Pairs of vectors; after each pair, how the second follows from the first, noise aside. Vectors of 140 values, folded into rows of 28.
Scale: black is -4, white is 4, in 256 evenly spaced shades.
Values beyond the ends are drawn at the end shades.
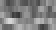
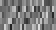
shuffled.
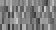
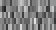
wrapped around, negated.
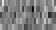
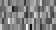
shuffled.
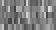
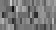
wrapped around, negated, partly zeroed.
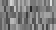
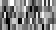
scaled up.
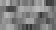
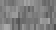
reversed, negated, shrunk.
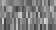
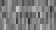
negated, partly zeroed.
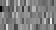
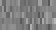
reversed, negated, shrunk.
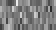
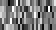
scaled up.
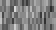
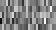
sign-scrambled.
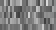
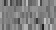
negated, partly zeroed.
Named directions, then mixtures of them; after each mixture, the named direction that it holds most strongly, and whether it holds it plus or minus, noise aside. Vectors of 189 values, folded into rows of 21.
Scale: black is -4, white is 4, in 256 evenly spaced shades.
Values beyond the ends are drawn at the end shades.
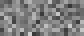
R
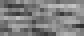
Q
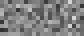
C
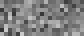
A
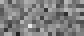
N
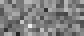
N, plus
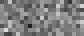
N, minus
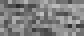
Q, plus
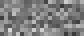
A, minus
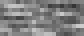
Q, minus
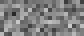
N, minus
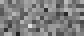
N, plus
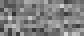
A, plus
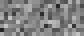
C, plus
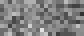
N, plus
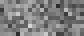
N, plus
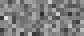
R, plus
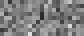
R, plus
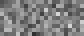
R, plus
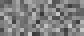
R, plus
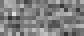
Q, minus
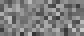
R, plus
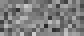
C, plus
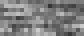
Q, minus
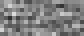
Q, minus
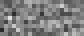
A, plus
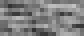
Q, plus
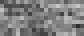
Q, plus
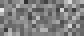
C, plus
